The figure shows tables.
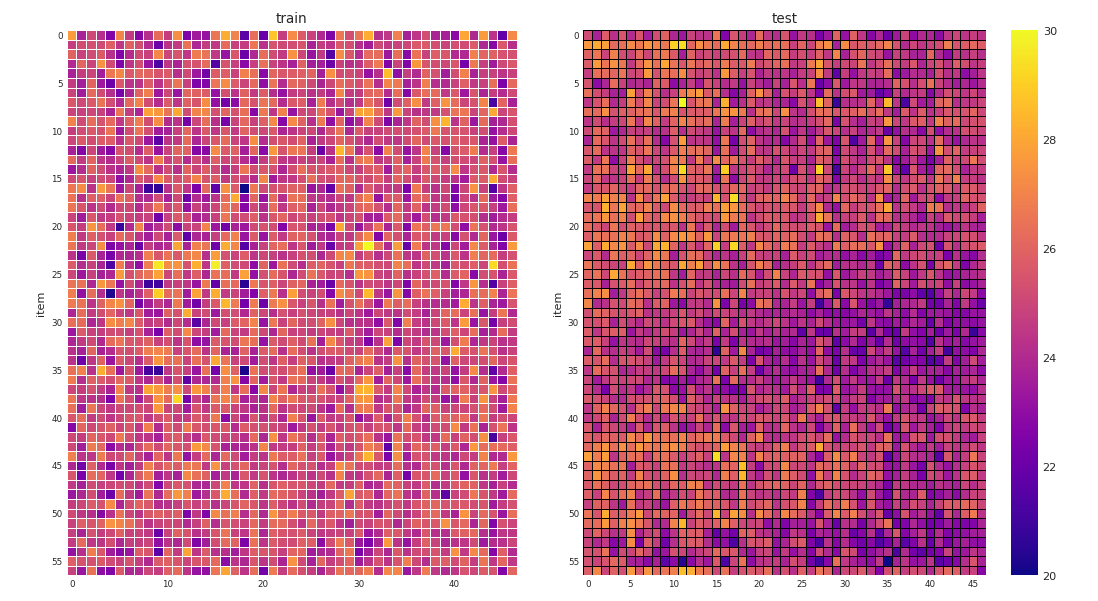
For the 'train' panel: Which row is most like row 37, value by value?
8
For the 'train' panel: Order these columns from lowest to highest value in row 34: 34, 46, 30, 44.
46, 44, 30, 34
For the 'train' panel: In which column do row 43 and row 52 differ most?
33
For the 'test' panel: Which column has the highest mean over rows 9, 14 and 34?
11
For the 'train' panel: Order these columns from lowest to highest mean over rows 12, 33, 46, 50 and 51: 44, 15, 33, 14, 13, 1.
1, 14, 44, 13, 33, 15
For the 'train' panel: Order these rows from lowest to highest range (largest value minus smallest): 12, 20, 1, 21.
1, 21, 12, 20
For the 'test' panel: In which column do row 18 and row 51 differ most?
40
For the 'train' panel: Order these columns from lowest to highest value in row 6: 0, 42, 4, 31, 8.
4, 0, 42, 31, 8
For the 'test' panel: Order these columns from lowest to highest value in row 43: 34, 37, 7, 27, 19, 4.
19, 37, 34, 7, 4, 27
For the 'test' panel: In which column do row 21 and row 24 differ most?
34
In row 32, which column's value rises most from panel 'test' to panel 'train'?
33
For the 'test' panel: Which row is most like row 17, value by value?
22
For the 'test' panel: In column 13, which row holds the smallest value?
35
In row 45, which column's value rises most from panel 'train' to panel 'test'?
1
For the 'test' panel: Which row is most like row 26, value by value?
23
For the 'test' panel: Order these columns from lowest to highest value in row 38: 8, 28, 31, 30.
30, 31, 28, 8
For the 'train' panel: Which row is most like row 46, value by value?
6
